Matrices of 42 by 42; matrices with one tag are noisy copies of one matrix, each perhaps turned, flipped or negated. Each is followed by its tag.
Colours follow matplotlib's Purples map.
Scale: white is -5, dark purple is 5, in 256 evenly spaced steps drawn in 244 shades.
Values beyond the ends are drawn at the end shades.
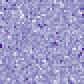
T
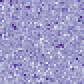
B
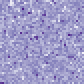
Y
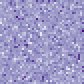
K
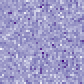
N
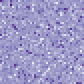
B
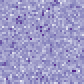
N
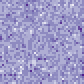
T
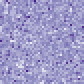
N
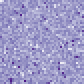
Y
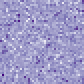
B
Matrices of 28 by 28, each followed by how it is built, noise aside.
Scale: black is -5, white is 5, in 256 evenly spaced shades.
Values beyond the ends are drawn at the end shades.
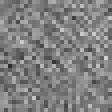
Toeplitz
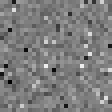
sparse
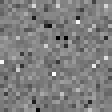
sparse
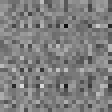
low rank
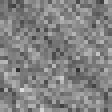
Toeplitz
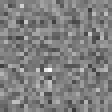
low rank
